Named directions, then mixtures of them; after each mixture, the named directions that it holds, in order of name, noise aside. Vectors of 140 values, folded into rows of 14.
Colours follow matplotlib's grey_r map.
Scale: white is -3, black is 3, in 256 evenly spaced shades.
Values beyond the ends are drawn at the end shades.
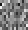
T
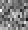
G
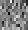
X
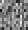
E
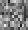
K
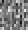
E.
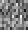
E, K.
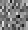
G, X.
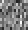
E.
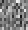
E.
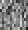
E, X.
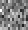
G.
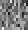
X.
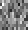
E, T.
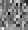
E, X.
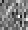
E, G.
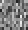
E.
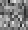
K.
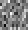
K, T.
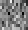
X.
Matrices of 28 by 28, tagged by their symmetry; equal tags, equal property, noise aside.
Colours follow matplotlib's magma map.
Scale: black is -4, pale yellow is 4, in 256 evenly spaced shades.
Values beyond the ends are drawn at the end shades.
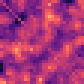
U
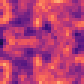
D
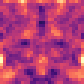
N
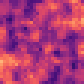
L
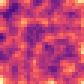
U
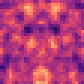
N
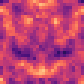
N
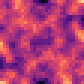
L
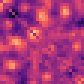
U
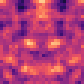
N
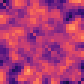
U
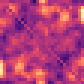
L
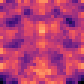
N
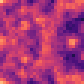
D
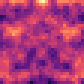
N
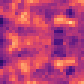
D
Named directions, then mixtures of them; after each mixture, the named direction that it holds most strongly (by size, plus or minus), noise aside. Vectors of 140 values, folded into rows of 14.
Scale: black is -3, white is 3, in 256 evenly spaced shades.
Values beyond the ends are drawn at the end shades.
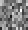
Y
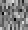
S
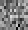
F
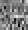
F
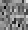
F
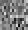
F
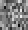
Y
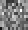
S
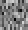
S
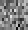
F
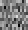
Y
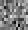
F
